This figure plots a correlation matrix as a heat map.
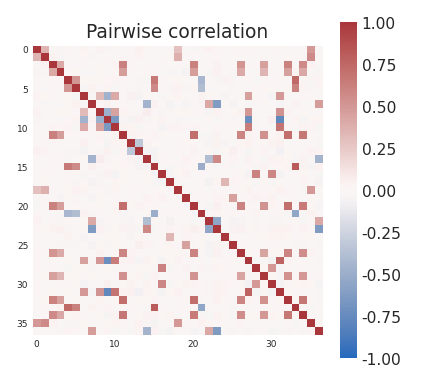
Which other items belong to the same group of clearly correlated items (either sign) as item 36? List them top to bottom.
7, 14, 22, 23
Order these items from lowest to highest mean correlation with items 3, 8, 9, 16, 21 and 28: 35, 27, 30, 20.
27, 35, 20, 30
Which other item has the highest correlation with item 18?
35
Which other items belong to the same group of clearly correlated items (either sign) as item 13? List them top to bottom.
12
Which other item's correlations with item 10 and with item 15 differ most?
33
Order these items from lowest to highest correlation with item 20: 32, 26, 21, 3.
21, 3, 26, 32
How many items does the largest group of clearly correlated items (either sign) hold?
8
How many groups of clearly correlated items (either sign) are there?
9
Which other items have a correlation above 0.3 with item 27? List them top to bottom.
6, 8, 10, 31
